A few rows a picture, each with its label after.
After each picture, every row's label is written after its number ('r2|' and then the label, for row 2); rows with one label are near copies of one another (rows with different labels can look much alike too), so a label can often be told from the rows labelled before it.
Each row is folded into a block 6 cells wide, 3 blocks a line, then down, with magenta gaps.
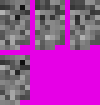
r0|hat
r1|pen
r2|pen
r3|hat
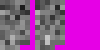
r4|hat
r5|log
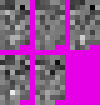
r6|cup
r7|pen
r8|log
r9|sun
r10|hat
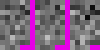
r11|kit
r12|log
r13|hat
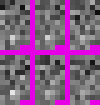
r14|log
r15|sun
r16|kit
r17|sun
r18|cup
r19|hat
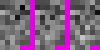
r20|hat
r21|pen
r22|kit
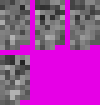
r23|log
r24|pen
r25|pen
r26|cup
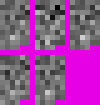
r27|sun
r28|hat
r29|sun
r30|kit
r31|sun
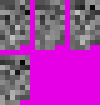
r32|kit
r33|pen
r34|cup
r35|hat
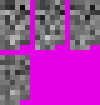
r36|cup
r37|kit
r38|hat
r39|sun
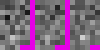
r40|kit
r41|hat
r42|sun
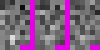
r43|log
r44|cup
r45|kit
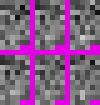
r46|hat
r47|pen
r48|kit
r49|pen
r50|kit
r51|log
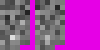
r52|sun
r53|log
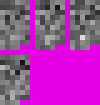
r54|pen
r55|cup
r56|sun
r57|hat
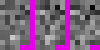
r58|sun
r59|cup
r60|hat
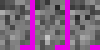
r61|pen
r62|log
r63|pen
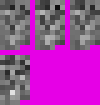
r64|cup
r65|cup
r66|cup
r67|sun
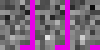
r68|kit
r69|sun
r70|log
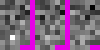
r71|sun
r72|kit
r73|hat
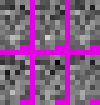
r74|cup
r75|sun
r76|cup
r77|pen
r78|hat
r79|log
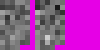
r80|pen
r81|log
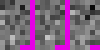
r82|log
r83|sun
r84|hat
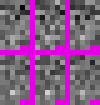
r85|hat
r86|kit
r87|pen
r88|sun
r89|sun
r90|log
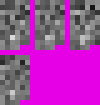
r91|sun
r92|sun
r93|cup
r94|log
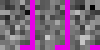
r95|kit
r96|sun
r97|cup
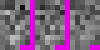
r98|cup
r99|kit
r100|pen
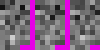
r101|log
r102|hat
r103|kit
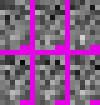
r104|pen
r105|hat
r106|log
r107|cup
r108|cup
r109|kit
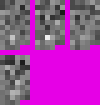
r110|log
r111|sun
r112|pen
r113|cup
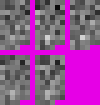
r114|kit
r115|log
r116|sun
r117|log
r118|cup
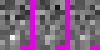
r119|sun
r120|cup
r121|sun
